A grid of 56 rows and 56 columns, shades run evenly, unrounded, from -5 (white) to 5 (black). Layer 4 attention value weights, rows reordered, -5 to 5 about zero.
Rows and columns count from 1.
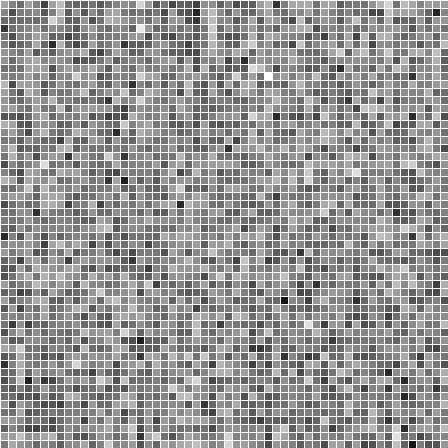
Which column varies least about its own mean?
21
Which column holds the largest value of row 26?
23
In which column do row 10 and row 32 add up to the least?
34
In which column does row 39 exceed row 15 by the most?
32
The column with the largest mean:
52
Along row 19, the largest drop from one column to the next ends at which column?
30
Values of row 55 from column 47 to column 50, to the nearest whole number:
1 -1 1 -4
